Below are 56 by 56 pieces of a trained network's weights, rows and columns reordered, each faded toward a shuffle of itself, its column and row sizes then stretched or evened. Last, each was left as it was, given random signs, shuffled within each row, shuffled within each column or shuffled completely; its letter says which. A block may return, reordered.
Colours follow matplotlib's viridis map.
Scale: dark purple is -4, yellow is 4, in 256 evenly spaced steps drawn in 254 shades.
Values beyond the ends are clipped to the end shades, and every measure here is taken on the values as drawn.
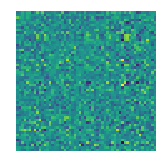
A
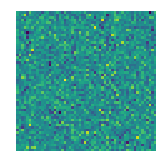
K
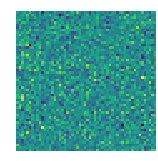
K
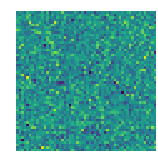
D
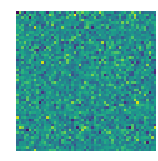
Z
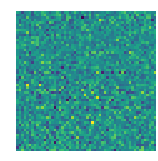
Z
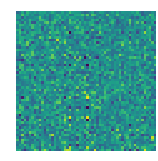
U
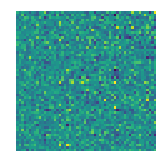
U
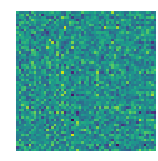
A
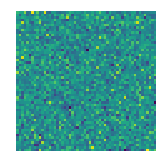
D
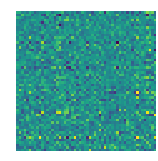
A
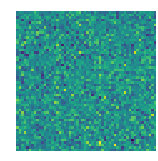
D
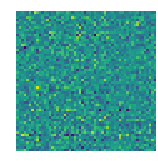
A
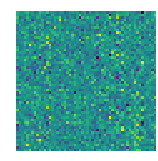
K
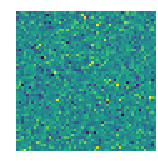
D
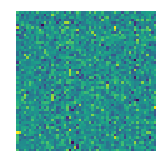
K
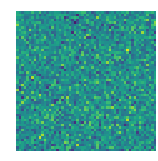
D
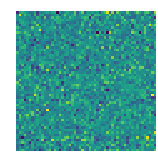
Z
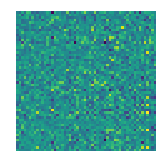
A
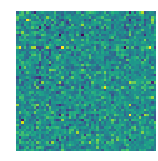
U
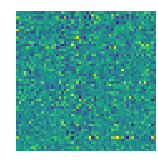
U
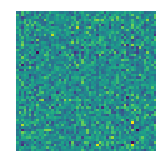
U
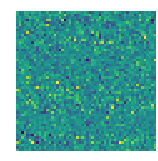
Z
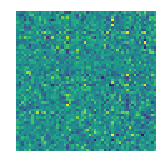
A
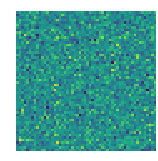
D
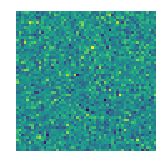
D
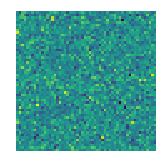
D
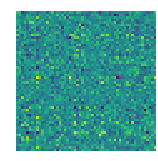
A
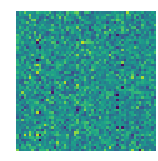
K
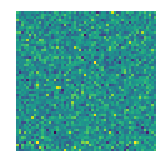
Z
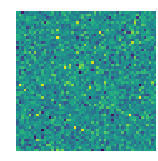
D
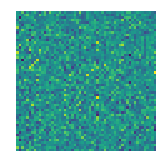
K
